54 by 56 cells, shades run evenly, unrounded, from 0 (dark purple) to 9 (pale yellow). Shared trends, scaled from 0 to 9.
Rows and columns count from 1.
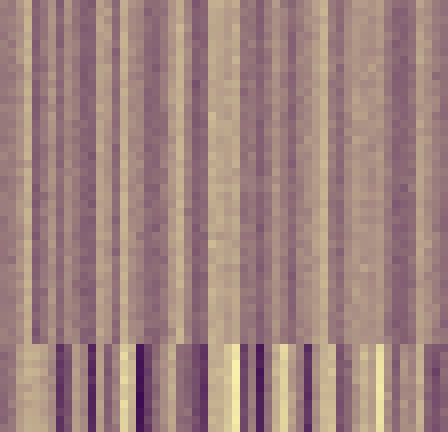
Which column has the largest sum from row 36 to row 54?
30
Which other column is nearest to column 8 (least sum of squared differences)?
26
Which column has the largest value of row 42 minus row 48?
18
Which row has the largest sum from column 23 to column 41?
24
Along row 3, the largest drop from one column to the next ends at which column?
5
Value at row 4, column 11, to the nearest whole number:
3
